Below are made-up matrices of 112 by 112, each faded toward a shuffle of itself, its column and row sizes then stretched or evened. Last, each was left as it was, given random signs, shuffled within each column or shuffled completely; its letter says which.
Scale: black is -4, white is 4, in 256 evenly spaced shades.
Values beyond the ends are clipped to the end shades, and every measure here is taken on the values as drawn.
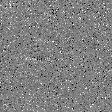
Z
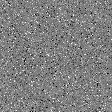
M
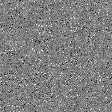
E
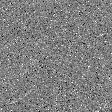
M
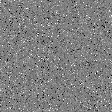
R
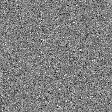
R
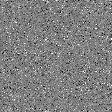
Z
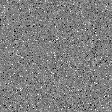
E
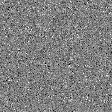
Z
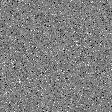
M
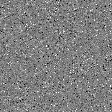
R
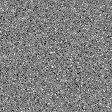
M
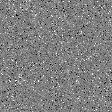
E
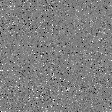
Z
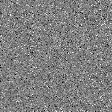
E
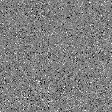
E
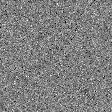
M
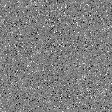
E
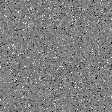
Z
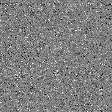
Z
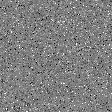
M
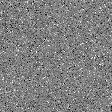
M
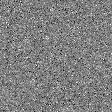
M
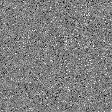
Z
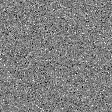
M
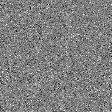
Z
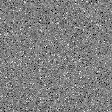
E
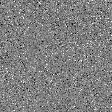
Z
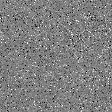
Z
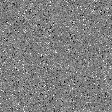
R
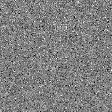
E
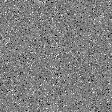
Z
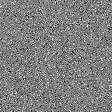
M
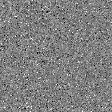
E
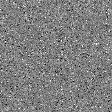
R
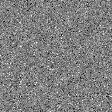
Z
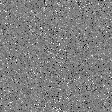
R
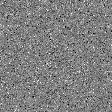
R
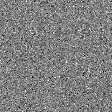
Z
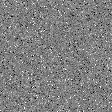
M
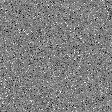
M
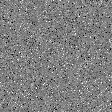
M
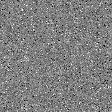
R
